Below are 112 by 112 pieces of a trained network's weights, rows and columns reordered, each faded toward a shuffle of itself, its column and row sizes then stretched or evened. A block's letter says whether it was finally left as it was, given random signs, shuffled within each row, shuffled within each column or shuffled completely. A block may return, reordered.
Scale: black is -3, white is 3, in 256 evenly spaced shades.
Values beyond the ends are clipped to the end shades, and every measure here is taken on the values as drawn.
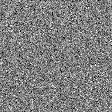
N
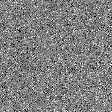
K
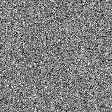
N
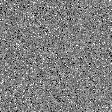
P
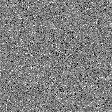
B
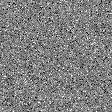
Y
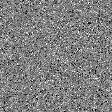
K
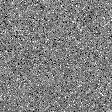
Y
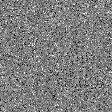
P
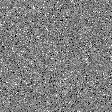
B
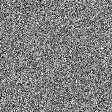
P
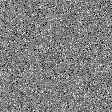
Y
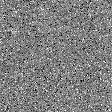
Y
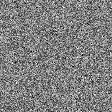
P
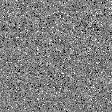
K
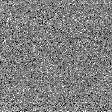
K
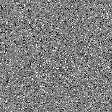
K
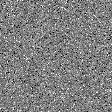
N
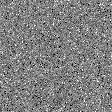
Y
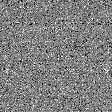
B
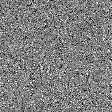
N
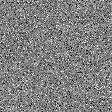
N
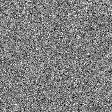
B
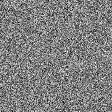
P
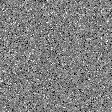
Y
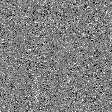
N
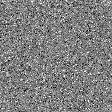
B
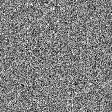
N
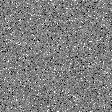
Y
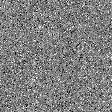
N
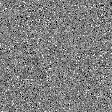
P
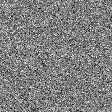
Y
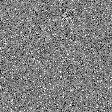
P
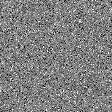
N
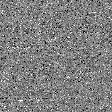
B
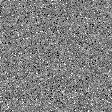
B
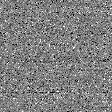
K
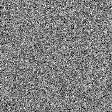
P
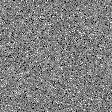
Y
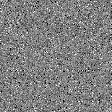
K
